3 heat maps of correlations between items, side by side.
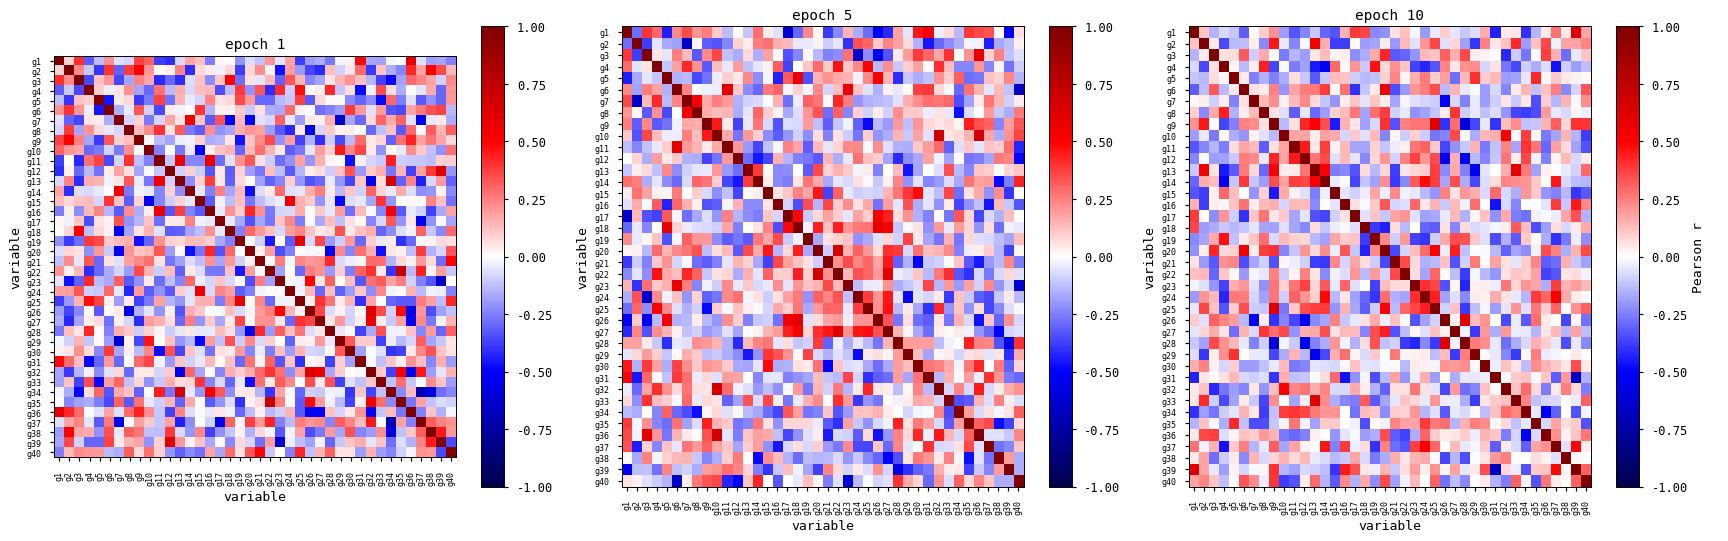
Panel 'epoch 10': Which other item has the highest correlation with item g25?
g9
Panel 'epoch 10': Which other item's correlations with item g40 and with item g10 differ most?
g32
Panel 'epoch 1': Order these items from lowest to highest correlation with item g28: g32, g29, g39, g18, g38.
g39, g32, g29, g18, g38
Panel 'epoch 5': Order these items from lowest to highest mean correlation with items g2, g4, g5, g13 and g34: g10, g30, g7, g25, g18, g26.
g7, g30, g10, g26, g18, g25
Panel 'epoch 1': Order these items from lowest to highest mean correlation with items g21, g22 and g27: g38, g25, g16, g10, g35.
g38, g16, g25, g10, g35
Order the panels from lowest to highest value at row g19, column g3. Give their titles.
epoch 1, epoch 5, epoch 10
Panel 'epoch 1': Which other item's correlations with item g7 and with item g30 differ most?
g29
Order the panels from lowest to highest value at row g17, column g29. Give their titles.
epoch 1, epoch 10, epoch 5
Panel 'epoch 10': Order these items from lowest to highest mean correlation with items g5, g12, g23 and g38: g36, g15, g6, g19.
g19, g36, g15, g6
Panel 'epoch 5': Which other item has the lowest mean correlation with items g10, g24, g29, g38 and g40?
g23
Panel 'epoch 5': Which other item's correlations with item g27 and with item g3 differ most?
g24
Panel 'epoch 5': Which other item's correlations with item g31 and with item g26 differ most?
g1
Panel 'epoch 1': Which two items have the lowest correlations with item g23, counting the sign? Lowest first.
g39, g2
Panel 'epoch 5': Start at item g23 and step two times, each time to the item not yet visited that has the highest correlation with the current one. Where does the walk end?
g11
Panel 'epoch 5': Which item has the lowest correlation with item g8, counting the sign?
g34
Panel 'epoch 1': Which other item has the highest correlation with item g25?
g19
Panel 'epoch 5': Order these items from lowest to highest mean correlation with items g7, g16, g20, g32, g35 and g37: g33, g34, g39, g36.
g39, g34, g33, g36
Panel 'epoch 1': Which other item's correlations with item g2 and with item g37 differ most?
g32
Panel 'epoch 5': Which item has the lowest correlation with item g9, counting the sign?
g25
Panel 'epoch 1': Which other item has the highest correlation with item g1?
g36
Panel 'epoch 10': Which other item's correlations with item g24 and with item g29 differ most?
g14
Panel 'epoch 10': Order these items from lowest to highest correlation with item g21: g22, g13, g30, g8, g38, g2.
g13, g2, g8, g30, g38, g22
